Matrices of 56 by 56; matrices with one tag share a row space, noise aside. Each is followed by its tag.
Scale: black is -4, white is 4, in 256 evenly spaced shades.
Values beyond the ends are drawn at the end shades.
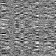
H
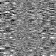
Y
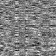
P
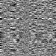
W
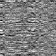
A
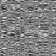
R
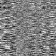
Y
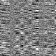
H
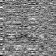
A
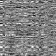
A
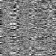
W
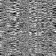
W
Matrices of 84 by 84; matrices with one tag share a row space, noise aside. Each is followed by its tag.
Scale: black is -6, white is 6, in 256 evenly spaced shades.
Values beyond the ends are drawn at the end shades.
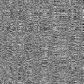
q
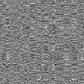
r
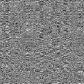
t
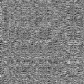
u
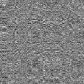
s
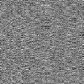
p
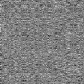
u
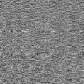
p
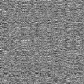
u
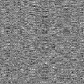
r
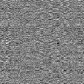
t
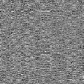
p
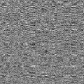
r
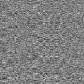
s
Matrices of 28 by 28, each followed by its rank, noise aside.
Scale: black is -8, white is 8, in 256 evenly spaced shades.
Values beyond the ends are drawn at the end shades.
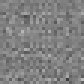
four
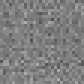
six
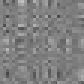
three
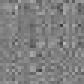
four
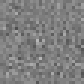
six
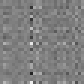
two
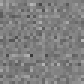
four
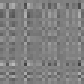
one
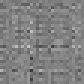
three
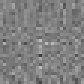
three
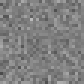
six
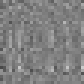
three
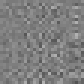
three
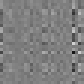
one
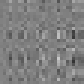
two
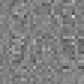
three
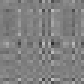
one
